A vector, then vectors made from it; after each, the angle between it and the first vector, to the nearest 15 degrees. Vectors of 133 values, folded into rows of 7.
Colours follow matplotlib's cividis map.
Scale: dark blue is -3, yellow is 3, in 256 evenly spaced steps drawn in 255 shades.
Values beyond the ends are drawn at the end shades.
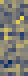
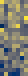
90 degrees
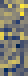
135 degrees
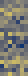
135 degrees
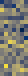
90 degrees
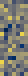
120 degrees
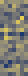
15 degrees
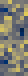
75 degrees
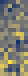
120 degrees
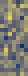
120 degrees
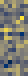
15 degrees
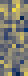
120 degrees
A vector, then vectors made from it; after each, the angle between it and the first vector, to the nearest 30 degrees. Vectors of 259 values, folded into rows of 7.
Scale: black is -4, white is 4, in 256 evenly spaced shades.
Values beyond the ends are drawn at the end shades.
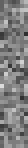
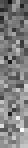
90 degrees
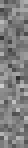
60 degrees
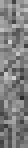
60 degrees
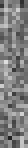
60 degrees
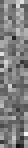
90 degrees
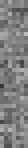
150 degrees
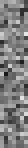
150 degrees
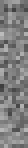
120 degrees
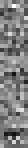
90 degrees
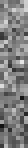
30 degrees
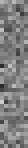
120 degrees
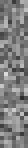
30 degrees
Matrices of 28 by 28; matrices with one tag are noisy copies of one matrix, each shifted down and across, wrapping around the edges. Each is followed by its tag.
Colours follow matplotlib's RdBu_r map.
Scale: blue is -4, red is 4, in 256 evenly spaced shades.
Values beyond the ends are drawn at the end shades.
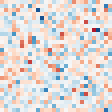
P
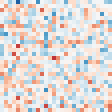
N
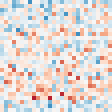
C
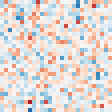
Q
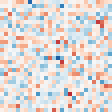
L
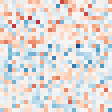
C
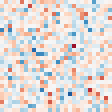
P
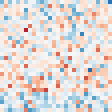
C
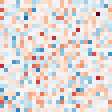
N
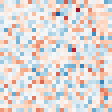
L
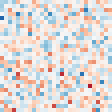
P
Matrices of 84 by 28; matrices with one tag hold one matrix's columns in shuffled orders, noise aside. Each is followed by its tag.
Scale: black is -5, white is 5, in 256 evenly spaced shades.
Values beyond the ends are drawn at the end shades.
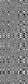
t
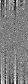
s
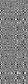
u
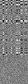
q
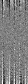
s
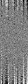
s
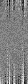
s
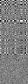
q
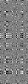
t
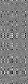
t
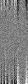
s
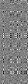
t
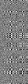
t
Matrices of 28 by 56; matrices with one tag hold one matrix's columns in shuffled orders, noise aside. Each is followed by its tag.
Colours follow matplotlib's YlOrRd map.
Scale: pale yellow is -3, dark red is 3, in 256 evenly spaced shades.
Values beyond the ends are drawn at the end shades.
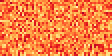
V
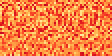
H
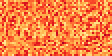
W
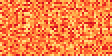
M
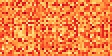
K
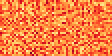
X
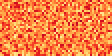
V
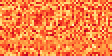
H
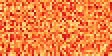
V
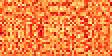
K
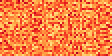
M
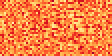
M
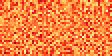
X
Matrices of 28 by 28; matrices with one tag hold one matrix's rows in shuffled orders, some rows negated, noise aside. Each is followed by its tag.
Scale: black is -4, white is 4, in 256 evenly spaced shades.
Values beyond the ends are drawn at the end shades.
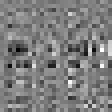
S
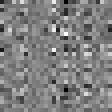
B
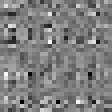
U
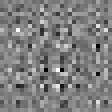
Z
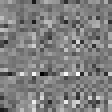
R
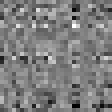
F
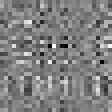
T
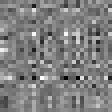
R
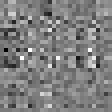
U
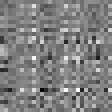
R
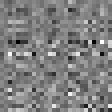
S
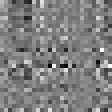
T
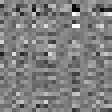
F
